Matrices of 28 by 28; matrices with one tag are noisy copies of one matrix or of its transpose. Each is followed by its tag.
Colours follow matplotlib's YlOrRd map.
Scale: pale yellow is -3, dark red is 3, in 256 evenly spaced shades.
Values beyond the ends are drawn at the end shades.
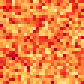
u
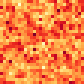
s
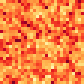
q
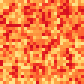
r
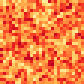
s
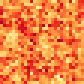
q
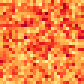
r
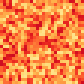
u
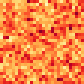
s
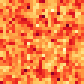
q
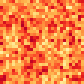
q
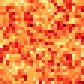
s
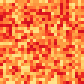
r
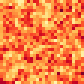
s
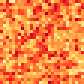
u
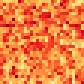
r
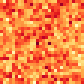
u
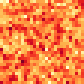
s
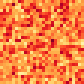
r
